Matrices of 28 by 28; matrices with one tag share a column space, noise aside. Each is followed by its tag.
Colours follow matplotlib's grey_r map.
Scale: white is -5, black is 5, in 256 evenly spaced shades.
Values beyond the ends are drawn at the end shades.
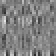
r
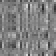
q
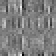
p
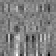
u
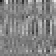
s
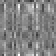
q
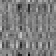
q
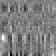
u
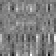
u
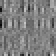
p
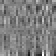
r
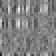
p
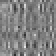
q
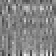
r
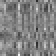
q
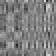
q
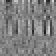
s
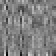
r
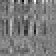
s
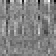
s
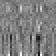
u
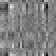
q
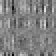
p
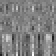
u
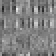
p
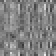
q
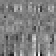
u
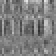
s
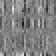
p
